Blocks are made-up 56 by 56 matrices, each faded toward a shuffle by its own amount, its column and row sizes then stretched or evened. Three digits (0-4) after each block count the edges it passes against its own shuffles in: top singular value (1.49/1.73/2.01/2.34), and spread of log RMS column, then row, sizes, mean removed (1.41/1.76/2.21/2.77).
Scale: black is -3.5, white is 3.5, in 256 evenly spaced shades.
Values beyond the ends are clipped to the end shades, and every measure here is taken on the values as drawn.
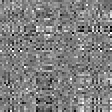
4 2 3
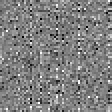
3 3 0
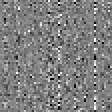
3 4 0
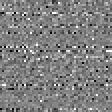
2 0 4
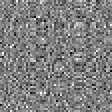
4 0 1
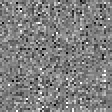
1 3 0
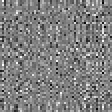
4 3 0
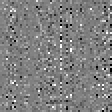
1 4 1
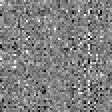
2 3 1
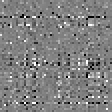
4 2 3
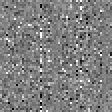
1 3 0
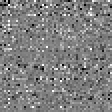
0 1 4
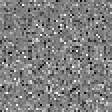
2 0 1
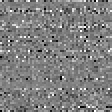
1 1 4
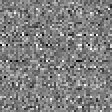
2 0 3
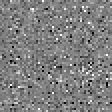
0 2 2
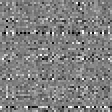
3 1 4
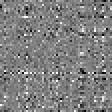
3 3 3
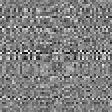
4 0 4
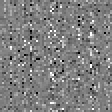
0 3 0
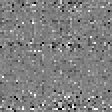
1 2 3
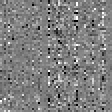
2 4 0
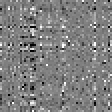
4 4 2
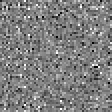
1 1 1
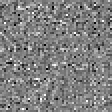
0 1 3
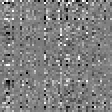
3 4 3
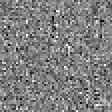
2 2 0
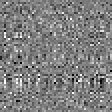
4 2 3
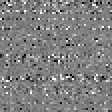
1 0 4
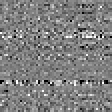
3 0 4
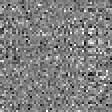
3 1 1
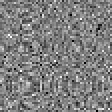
3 0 0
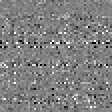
0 1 4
